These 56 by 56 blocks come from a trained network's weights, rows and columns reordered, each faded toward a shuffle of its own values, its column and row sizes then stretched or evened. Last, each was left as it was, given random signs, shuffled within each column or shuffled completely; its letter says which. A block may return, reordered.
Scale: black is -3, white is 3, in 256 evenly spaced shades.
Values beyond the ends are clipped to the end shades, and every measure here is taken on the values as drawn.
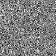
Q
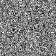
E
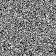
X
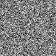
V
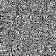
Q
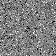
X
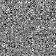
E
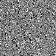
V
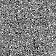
V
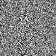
E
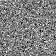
X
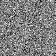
V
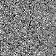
V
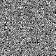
E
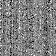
V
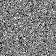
X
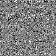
E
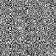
Q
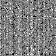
Q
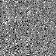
E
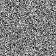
V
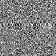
Q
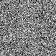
X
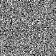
E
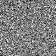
V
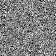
V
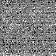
Q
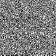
E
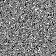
X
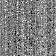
V
